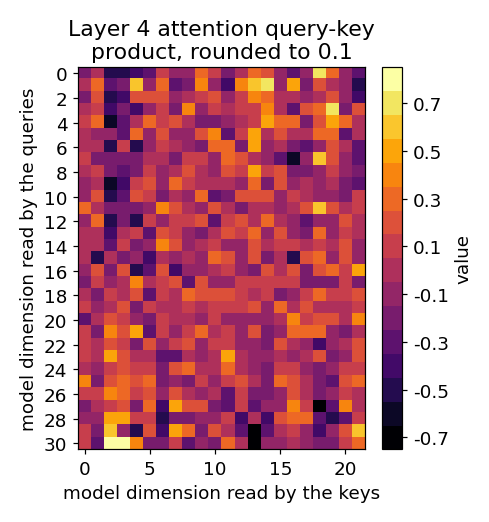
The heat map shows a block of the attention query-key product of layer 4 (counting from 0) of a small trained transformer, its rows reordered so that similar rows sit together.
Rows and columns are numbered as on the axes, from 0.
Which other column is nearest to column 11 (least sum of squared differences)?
0
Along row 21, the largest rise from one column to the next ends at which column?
2
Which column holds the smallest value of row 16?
4
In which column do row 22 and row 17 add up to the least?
18
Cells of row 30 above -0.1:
10
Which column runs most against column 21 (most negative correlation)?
13
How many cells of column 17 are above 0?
9
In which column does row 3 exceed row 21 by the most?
19
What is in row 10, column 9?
0.3
